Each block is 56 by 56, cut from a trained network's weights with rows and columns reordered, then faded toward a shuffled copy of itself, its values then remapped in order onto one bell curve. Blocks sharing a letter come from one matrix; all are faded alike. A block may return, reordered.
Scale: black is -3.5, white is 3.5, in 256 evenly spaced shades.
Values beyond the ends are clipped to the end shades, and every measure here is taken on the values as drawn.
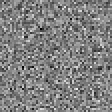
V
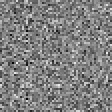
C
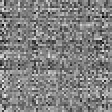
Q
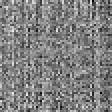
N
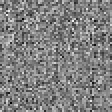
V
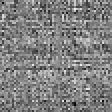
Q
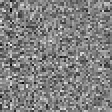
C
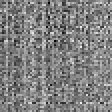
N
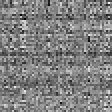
Q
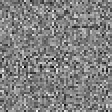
V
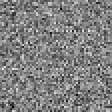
C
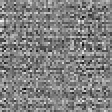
Q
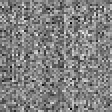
N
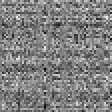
Q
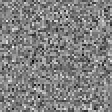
C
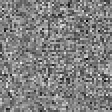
V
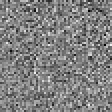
V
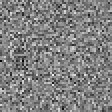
C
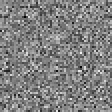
V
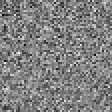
V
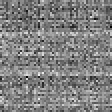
Q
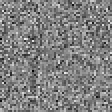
C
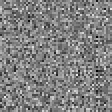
C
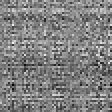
Q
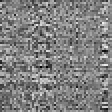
Q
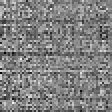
Q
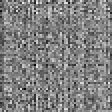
N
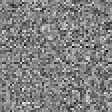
V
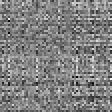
Q
